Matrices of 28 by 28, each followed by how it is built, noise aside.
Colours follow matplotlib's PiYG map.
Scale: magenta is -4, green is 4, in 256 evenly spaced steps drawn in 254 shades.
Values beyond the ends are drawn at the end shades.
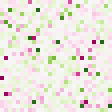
sparse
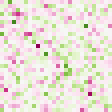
banded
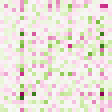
low rank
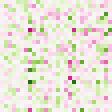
low rank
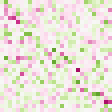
banded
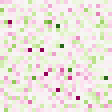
sparse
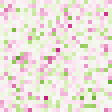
Hankel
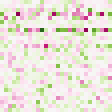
uneven rows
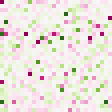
sparse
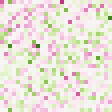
Hankel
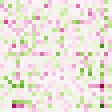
low rank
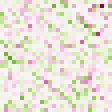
Toeplitz
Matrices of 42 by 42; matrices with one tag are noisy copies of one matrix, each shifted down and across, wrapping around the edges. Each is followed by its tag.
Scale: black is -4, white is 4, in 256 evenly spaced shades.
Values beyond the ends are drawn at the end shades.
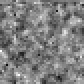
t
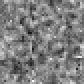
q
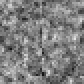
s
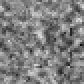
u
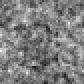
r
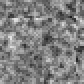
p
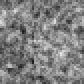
r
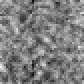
u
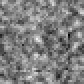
u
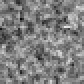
q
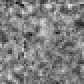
p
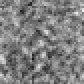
u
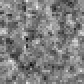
t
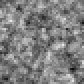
t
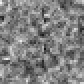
q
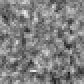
q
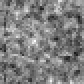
r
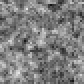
r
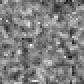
q
